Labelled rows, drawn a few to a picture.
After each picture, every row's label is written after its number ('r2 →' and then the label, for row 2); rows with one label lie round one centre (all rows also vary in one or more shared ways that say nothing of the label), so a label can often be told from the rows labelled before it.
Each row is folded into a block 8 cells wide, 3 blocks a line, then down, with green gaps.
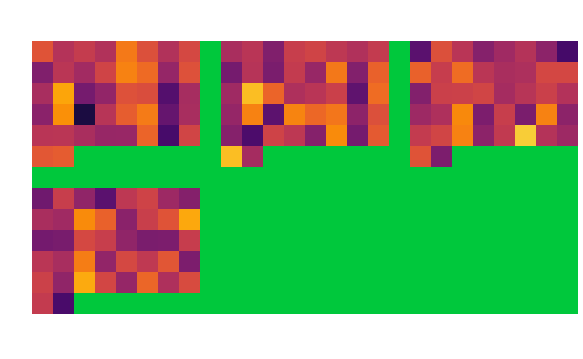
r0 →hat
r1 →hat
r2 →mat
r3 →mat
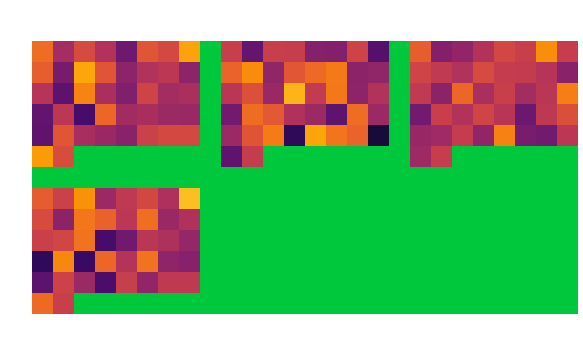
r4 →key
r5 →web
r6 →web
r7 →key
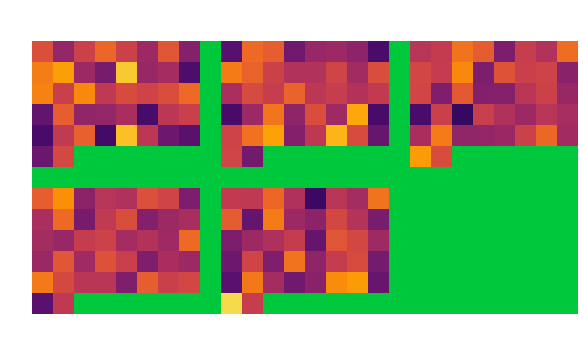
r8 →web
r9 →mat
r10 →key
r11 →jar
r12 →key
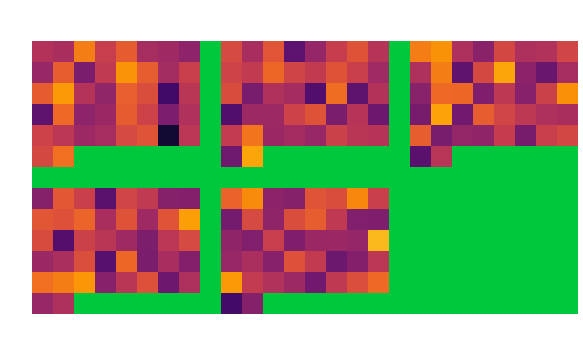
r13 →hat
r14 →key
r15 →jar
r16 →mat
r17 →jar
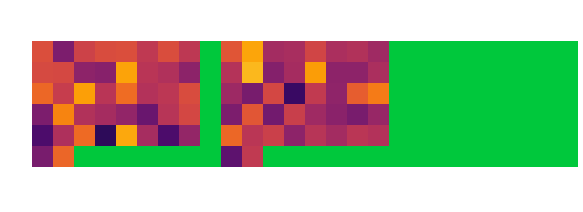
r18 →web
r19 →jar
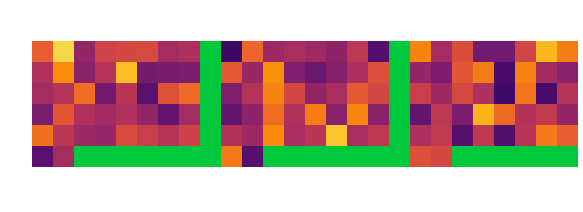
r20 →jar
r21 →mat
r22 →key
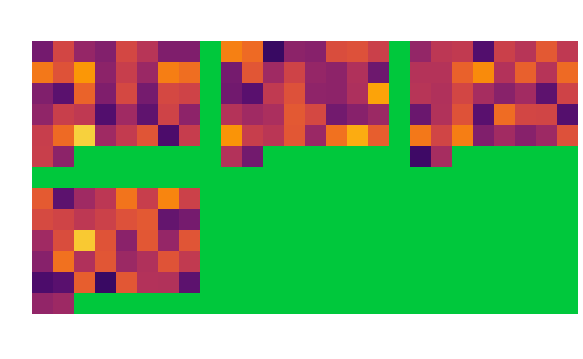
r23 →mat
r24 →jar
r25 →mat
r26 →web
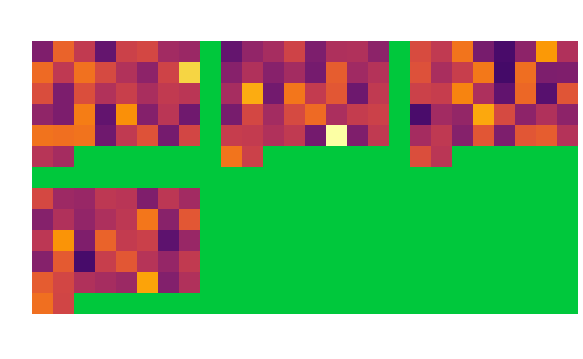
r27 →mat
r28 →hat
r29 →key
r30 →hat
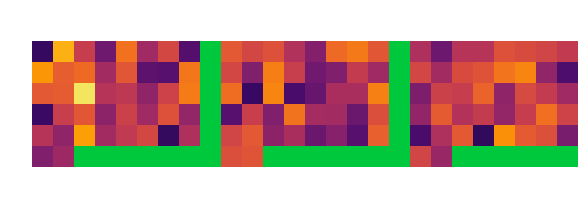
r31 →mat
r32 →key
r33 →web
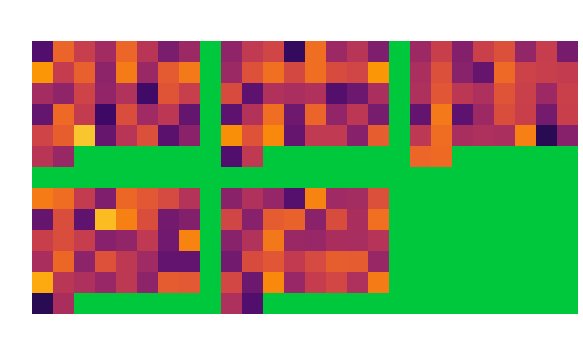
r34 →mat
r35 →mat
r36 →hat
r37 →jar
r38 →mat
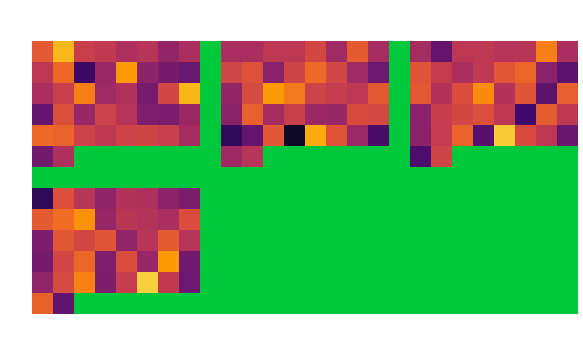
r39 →jar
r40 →web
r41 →web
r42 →mat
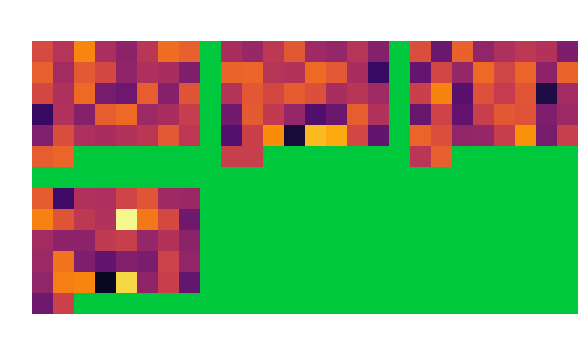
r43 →key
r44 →web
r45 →hat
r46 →web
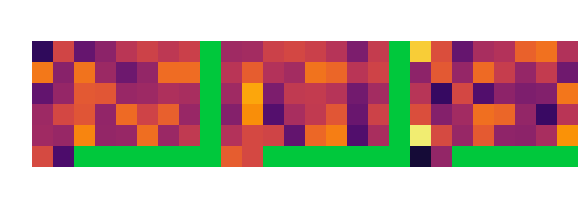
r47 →mat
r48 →hat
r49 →jar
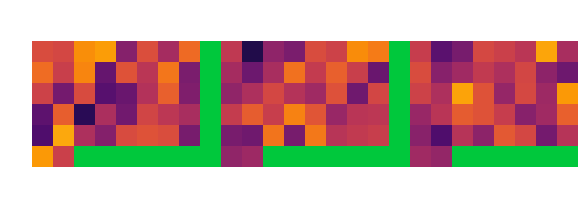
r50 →key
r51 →web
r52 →web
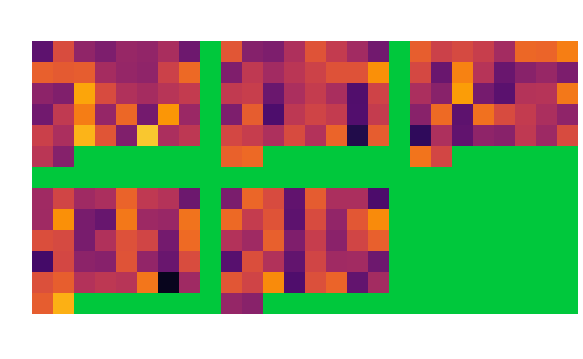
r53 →mat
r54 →hat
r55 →key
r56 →hat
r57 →mat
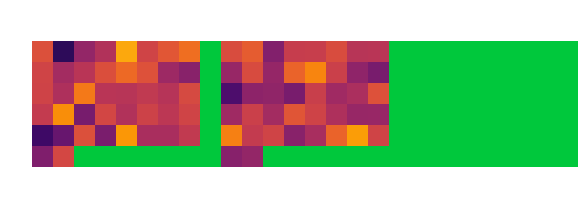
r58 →web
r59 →jar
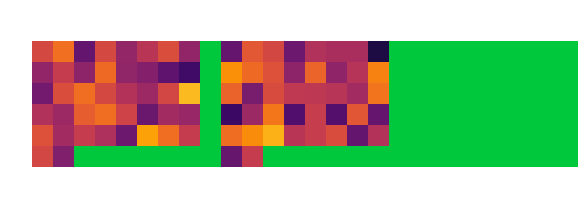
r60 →jar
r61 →mat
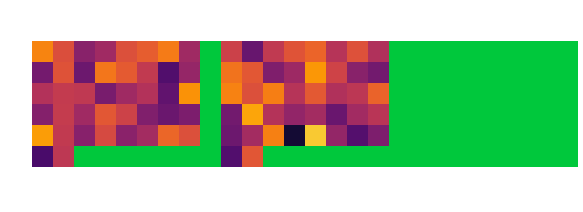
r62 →jar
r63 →web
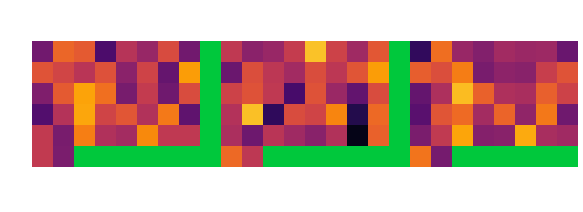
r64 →mat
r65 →hat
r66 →mat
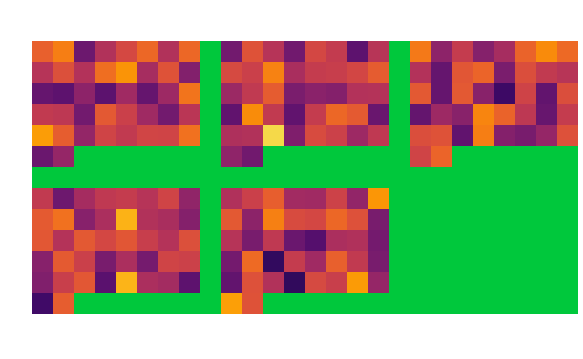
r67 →jar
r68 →mat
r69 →key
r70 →web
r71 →key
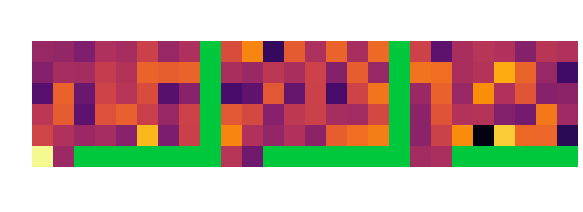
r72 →hat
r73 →jar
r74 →web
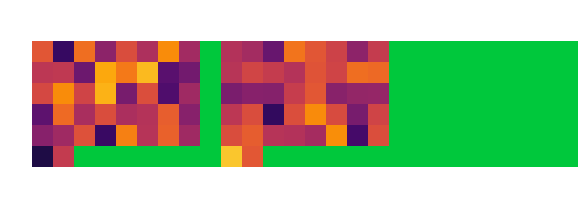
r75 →web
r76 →hat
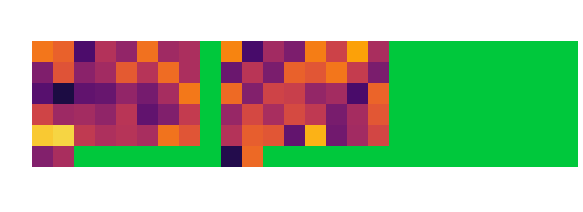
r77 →jar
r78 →web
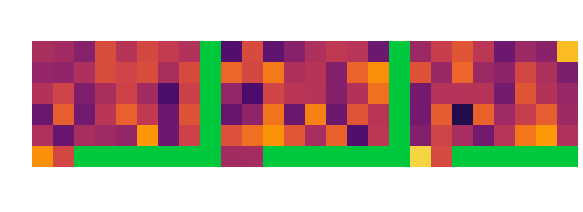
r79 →hat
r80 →mat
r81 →key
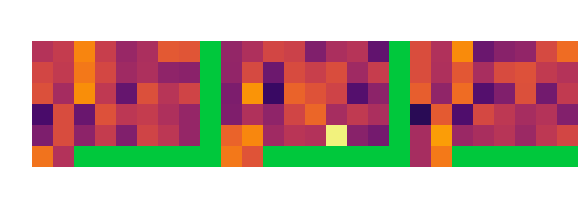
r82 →key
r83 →hat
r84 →key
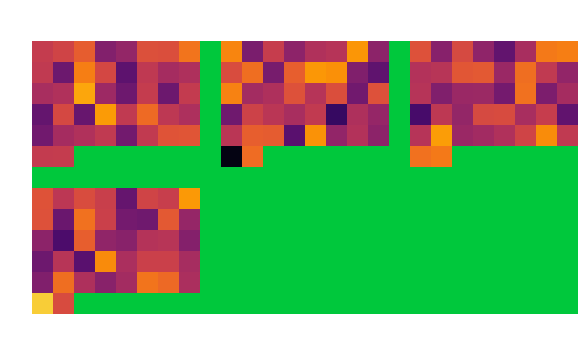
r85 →key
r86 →web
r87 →key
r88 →key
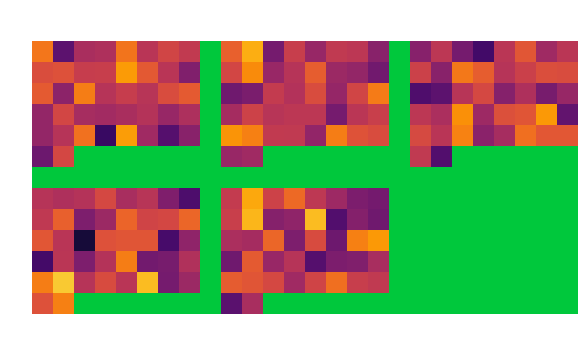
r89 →web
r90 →jar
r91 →mat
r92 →hat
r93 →jar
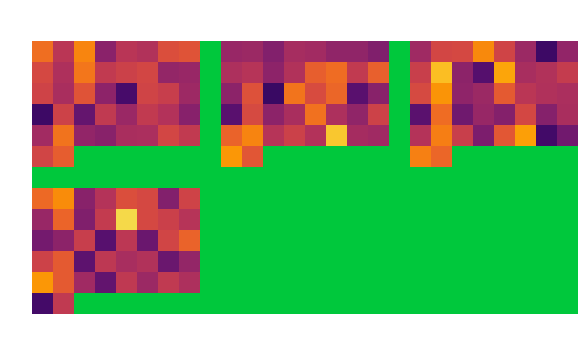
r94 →key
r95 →hat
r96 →hat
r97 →jar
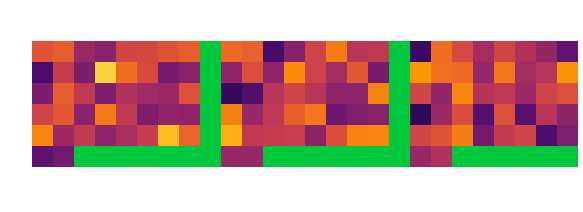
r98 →jar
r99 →jar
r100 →mat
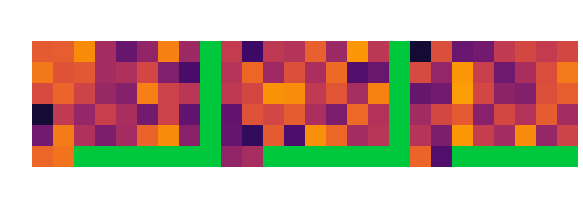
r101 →key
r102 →web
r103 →mat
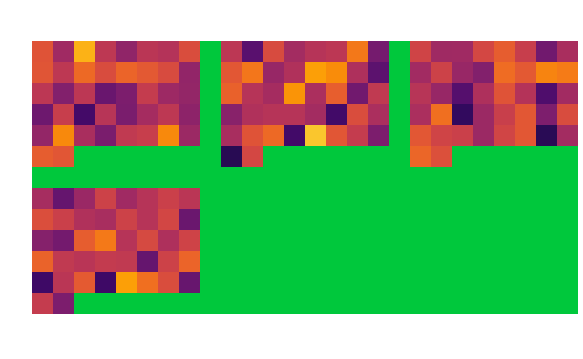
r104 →key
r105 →web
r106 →hat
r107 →web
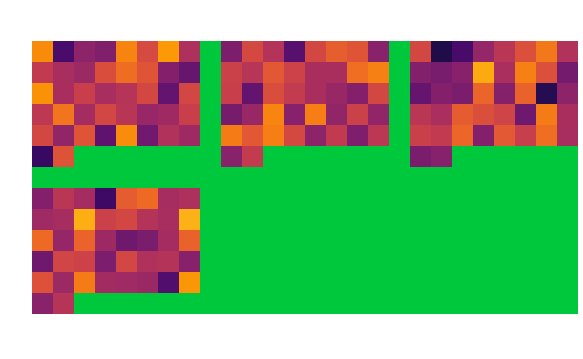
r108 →web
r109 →mat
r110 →web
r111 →mat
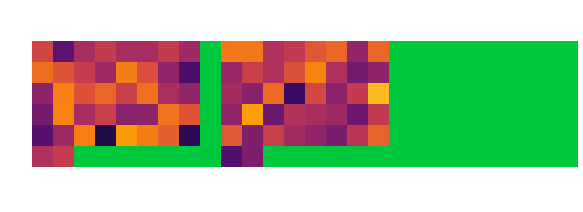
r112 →web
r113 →jar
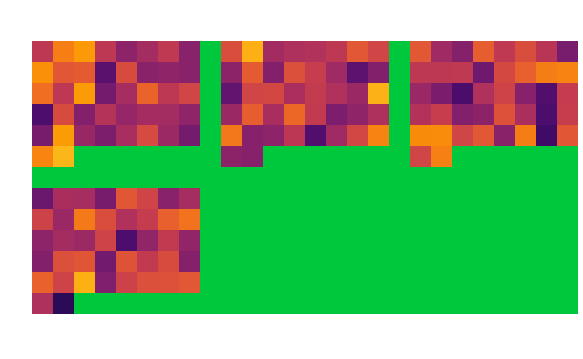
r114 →key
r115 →jar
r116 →hat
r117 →mat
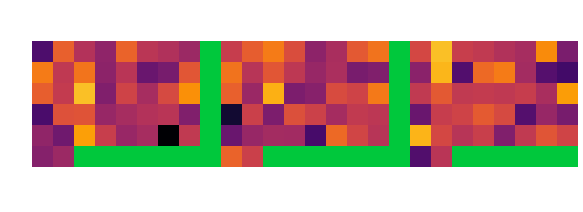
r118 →mat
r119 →key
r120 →jar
